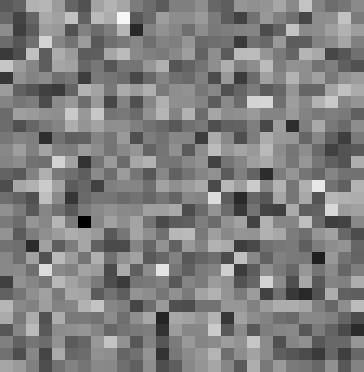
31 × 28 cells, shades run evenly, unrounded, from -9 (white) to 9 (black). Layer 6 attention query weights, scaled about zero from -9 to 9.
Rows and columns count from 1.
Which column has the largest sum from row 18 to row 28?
25
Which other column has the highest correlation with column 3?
19
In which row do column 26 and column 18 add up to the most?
5
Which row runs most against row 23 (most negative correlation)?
27
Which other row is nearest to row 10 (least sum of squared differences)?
20
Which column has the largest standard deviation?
4
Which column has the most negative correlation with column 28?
17
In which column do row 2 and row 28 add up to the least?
10
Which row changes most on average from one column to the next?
23
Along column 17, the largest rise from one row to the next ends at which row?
14
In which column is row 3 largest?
11
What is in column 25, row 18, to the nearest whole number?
2
